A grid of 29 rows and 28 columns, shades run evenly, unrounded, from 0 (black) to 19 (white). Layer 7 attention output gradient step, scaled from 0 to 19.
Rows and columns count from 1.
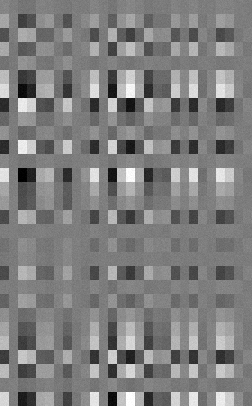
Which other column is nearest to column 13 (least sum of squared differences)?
17
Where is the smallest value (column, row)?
3, 13
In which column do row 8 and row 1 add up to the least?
15
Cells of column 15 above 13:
9
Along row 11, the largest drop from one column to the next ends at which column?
14
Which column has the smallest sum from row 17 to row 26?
1
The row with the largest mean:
29
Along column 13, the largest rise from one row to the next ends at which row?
8
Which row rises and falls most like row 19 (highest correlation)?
5
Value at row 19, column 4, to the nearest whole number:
10
